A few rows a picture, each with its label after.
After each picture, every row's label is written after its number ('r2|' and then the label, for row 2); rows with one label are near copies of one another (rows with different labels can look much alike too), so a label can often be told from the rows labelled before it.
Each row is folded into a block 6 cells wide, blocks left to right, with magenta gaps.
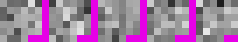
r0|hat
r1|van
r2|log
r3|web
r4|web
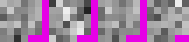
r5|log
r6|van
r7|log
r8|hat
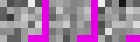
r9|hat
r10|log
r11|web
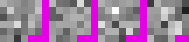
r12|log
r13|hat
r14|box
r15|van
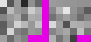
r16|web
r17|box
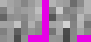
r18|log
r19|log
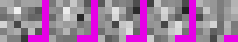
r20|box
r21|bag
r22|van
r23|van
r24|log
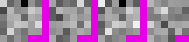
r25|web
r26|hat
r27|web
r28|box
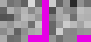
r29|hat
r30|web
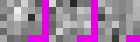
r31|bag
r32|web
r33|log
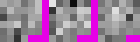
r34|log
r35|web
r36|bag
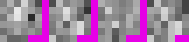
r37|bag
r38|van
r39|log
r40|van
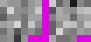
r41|log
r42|web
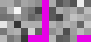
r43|box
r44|hat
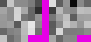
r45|van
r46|web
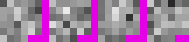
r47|van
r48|box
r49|bag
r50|web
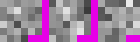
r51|box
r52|van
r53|hat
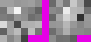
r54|box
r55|bag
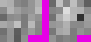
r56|log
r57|bag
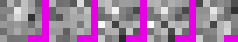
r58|bag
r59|hat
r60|box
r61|box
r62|van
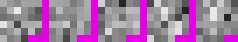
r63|box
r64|log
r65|web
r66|van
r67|bag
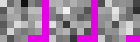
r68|web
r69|box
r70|van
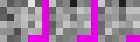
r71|hat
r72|web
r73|web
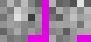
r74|bag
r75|hat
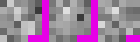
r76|van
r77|bag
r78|box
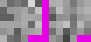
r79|hat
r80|log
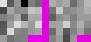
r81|web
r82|log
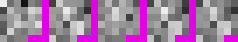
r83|web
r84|van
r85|bag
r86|van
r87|van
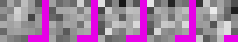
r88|bag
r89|hat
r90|web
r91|web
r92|van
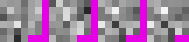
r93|log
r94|van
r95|box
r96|box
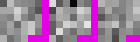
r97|van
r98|web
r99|log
